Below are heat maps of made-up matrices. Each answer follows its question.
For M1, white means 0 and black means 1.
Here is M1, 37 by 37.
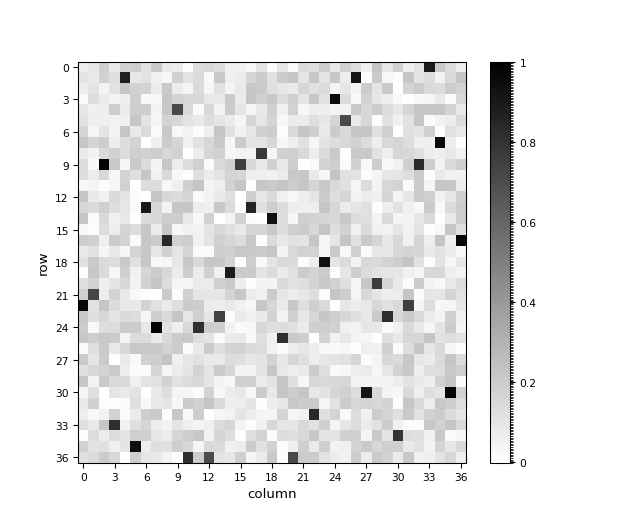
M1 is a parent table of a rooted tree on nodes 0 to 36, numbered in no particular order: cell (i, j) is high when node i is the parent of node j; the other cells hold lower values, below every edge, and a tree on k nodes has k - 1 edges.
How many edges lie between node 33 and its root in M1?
7
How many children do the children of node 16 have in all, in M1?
4
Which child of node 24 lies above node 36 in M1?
7
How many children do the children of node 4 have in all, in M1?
3
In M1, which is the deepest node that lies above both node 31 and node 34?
22
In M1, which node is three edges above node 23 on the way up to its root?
19
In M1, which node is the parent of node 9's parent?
1
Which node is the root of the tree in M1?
21
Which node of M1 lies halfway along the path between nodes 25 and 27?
35
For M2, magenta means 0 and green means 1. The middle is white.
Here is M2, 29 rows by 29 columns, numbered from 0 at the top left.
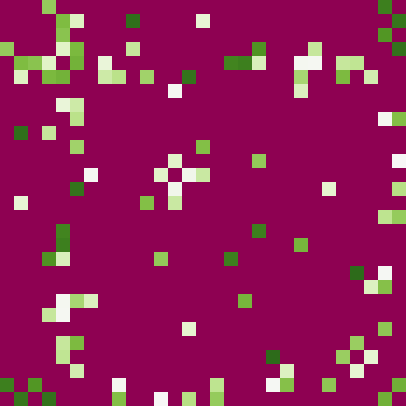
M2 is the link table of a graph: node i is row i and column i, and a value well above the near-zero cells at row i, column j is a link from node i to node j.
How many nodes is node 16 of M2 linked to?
2
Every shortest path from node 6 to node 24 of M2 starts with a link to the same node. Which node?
node 21
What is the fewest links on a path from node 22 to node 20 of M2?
4
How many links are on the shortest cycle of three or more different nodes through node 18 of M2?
3
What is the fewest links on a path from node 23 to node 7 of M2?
3
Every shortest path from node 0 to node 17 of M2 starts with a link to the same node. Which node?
node 3
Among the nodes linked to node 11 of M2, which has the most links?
node 28
